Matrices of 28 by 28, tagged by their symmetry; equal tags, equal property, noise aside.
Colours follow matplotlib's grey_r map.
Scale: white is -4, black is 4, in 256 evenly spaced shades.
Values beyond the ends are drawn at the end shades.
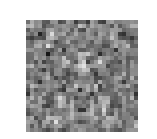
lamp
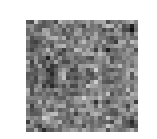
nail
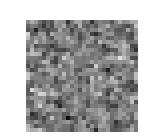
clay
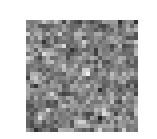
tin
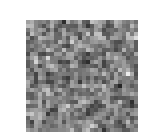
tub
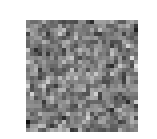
clay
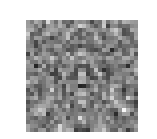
lamp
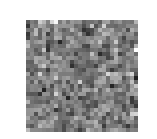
tub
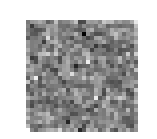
clay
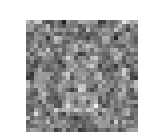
lamp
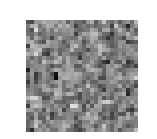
nail
